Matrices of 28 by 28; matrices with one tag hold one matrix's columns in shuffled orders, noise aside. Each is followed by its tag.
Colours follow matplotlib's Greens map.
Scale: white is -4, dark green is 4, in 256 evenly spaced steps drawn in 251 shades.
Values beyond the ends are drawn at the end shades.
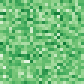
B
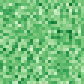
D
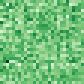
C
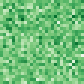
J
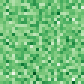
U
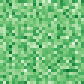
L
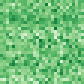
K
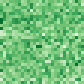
K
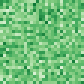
B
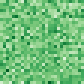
L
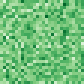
L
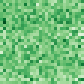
K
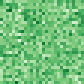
B
